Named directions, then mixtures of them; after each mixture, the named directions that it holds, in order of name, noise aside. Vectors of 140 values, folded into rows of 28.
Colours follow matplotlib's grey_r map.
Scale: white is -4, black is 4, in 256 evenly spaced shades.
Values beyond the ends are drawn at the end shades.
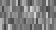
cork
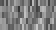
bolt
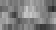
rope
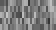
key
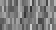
bolt, cork.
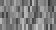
bolt, key.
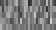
bolt, cork, key.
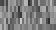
bolt, key.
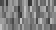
bolt, cork, key.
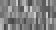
cork.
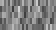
bolt.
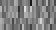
bolt, cork.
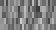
bolt.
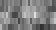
key, rope.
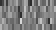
bolt, cork, key.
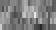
cork, key, rope.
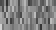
bolt, cork, key.
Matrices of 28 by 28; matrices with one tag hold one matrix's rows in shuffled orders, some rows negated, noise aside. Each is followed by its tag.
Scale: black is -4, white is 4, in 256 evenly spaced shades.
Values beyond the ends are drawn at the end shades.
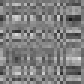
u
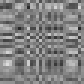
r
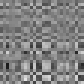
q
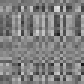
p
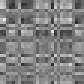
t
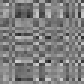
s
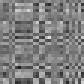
s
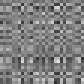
p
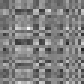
s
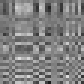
s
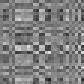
s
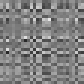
q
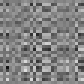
q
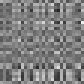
p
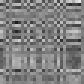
u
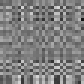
p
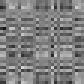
t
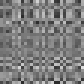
p
